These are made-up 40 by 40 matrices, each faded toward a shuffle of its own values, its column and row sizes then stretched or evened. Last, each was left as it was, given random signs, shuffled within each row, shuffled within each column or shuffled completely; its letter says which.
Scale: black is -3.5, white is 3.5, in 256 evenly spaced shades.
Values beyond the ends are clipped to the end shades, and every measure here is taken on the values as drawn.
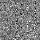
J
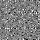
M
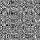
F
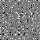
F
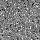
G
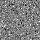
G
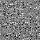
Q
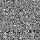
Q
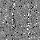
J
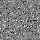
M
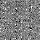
J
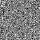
J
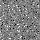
G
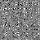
Q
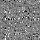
F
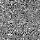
Q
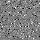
M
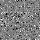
M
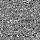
M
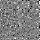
F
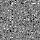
Q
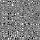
F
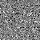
M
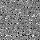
M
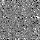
Q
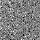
J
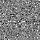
M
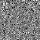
Q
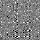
F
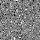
J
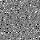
M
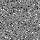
G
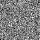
J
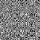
F
